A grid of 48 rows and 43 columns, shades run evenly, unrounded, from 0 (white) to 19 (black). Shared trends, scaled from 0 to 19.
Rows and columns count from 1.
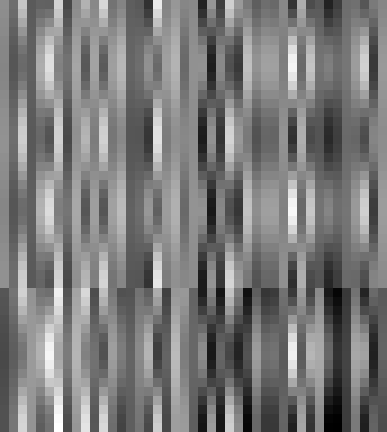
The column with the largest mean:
38
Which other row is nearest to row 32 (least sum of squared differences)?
16
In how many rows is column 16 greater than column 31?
32
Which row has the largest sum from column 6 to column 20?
33
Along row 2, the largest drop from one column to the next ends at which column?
18
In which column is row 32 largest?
23
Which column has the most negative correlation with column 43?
4
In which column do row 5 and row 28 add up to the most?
24
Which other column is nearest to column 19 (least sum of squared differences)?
11
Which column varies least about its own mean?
15
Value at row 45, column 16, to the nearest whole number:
10
